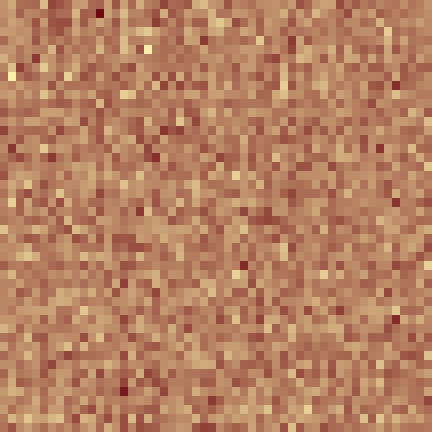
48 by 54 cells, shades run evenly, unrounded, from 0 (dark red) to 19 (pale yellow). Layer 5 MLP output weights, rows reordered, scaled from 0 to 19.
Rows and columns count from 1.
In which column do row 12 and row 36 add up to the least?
50
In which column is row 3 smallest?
20
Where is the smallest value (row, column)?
2, 13
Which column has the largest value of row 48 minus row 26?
37
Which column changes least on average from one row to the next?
45
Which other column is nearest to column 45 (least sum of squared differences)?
47
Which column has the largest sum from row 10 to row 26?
31
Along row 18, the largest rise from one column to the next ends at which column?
21
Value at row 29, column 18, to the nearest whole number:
14
